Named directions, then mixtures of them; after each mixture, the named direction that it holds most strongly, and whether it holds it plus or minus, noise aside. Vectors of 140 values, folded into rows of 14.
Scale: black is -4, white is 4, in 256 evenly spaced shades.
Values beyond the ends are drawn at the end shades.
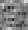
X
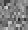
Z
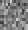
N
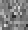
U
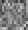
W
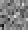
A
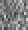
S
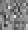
U, minus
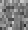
X, plus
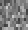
Z, plus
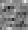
X, plus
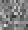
U, plus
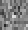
U, minus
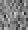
S, minus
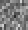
A, minus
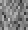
S, minus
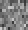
W, plus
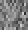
S, minus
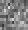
X, minus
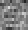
X, minus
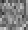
W, plus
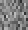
S, minus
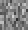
N, minus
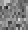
Z, minus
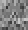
Z, minus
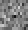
U, plus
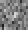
S, minus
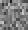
N, minus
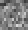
X, minus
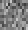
N, plus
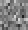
Z, minus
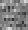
X, plus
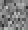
Z, plus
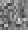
Z, minus
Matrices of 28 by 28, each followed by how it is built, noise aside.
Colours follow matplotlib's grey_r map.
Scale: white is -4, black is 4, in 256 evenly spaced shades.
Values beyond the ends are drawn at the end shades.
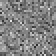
Toeplitz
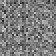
repeating rows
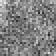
smooth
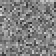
noise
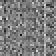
repeating rows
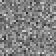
noise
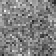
smooth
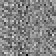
repeating rows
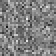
repeating rows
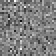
uneven columns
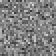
noise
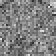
smooth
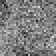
smooth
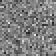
noise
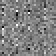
uneven columns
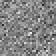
Hankel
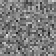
noise
